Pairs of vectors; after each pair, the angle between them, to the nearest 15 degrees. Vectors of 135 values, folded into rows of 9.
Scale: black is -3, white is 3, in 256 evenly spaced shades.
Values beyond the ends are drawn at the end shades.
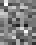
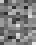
120 degrees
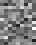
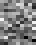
30 degrees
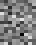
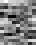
120 degrees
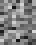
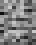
30 degrees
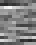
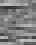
165 degrees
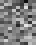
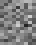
150 degrees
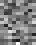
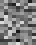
45 degrees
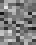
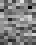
105 degrees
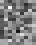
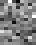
105 degrees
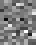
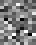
30 degrees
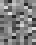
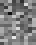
150 degrees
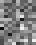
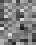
165 degrees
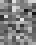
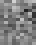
30 degrees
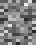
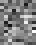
135 degrees
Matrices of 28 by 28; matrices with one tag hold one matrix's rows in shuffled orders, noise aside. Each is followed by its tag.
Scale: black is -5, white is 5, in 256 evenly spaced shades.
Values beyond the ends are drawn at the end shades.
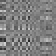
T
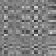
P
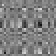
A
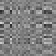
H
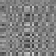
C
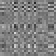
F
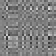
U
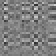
P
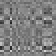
H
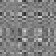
A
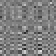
A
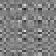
A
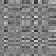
P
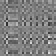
U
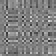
U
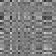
H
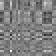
H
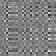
U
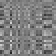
H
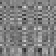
A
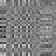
T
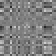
H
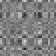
A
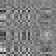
T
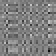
U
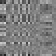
T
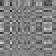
H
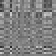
H
